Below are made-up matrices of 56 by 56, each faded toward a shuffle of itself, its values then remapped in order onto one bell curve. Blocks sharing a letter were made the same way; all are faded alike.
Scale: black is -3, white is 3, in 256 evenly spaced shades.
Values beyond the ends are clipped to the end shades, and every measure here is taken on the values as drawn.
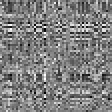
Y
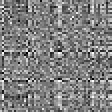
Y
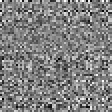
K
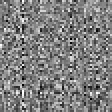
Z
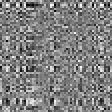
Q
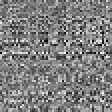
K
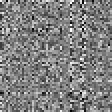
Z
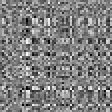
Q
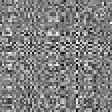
Y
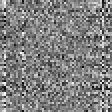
Z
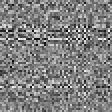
K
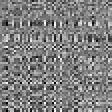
Q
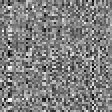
Z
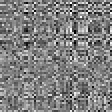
Y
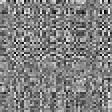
Q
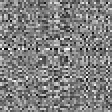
K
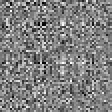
Z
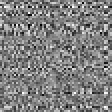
K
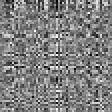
Y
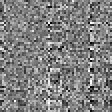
Z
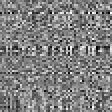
K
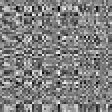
Q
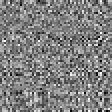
K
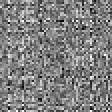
Z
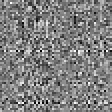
Z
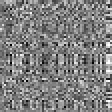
Y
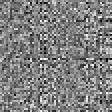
Z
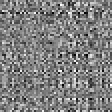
K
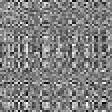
Q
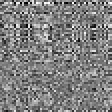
K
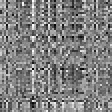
Y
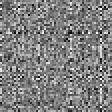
Z
